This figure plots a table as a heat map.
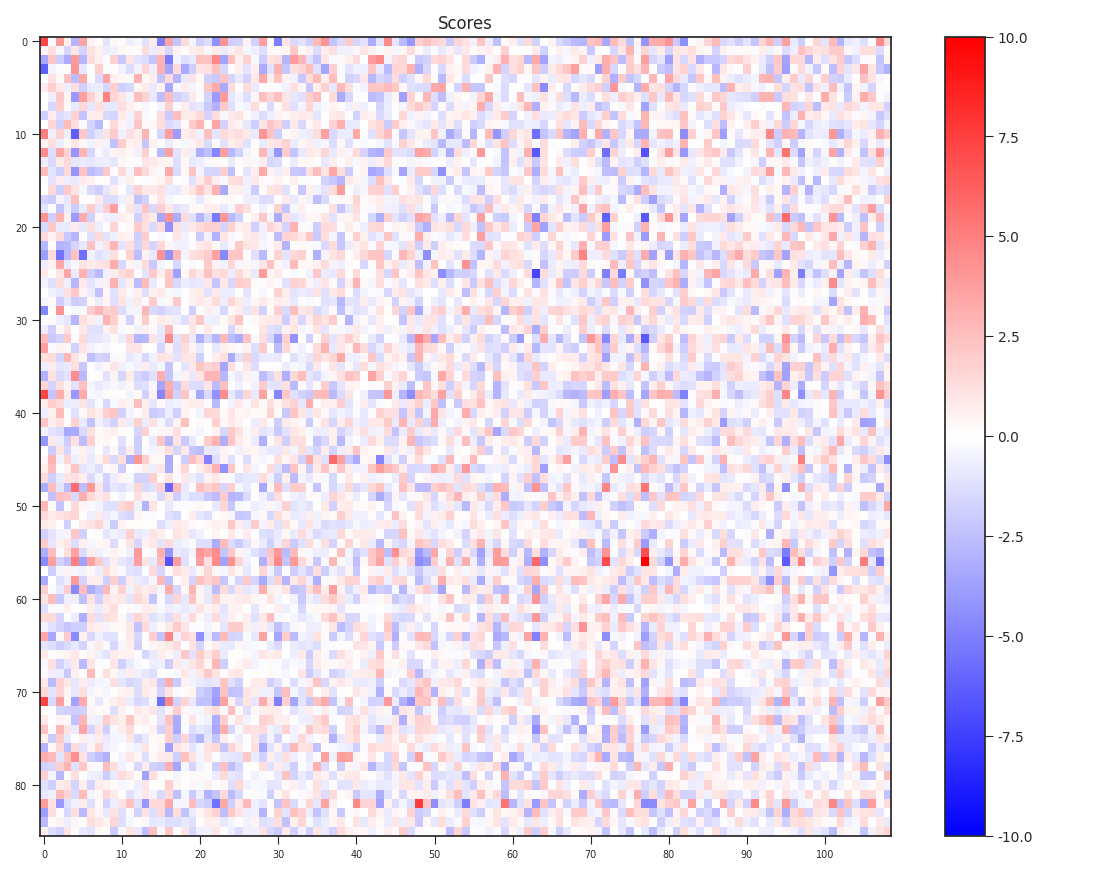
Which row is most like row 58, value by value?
36
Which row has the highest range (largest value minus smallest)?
56
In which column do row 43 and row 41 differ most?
0
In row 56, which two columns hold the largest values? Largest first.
77, 72
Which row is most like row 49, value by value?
81
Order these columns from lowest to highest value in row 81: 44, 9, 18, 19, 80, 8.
19, 44, 18, 9, 8, 80
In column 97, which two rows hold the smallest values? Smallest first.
25, 38
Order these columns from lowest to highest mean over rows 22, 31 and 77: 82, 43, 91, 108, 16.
82, 108, 43, 16, 91
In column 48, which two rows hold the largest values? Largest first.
82, 32
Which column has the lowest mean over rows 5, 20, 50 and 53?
16
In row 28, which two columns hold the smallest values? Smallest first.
101, 38
